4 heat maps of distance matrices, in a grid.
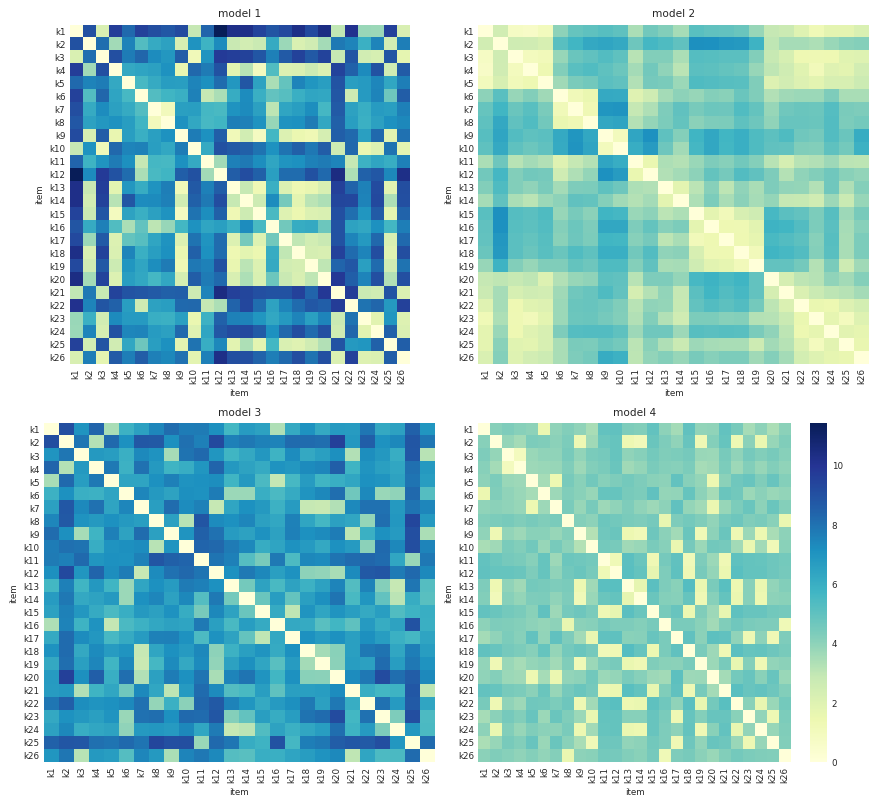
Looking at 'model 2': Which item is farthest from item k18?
k2
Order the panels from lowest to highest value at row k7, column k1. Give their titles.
model 4, model 2, model 3, model 1
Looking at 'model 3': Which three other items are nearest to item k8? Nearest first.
k10, k22, k19
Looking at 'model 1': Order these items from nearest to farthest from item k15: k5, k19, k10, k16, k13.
k13, k19, k16, k5, k10
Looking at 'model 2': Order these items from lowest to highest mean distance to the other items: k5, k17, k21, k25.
k25, k5, k21, k17
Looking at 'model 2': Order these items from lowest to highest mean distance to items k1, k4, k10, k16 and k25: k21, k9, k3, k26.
k3, k26, k21, k9
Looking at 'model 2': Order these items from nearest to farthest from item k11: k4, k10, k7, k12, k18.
k12, k7, k4, k18, k10
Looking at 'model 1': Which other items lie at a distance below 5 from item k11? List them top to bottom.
k6, k12, k22
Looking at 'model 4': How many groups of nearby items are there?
7
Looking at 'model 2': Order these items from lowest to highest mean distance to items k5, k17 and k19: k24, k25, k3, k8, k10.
k25, k3, k24, k8, k10
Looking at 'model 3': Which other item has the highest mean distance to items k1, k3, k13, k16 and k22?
k25
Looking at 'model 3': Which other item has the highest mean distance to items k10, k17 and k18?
k2
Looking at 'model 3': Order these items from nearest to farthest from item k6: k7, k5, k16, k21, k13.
k13, k21, k16, k5, k7
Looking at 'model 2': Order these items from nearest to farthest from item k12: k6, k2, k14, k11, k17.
k11, k6, k14, k17, k2
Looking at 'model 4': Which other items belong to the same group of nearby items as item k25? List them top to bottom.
k10, k17, k23
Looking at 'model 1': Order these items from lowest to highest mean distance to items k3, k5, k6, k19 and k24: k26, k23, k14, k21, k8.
k23, k26, k21, k8, k14
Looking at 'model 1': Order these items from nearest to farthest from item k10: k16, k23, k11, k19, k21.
k23, k21, k11, k16, k19
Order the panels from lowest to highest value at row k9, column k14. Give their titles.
model 4, model 1, model 2, model 3
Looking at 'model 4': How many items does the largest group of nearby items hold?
7
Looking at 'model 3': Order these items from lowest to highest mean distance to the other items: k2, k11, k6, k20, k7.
k6, k7, k20, k11, k2
